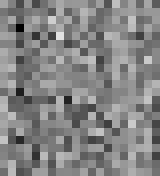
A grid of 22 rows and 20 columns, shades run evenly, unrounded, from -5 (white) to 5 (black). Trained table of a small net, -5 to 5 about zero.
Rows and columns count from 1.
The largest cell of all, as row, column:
4, 3
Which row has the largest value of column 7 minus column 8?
5
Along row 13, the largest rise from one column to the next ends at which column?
9
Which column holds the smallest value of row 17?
13
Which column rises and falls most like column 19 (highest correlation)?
10
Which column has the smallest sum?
17
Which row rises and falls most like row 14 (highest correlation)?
18
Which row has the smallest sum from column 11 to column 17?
8
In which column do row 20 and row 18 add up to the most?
20
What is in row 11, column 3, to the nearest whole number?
1
